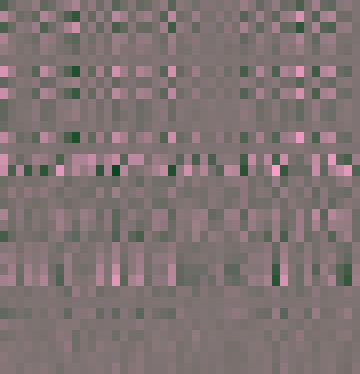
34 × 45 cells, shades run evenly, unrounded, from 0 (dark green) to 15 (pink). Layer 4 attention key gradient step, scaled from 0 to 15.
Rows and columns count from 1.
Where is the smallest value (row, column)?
16, 15
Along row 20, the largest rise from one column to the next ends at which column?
42
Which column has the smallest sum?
31
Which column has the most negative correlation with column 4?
30
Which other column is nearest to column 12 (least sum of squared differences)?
14
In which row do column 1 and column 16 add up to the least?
3
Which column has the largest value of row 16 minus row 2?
35
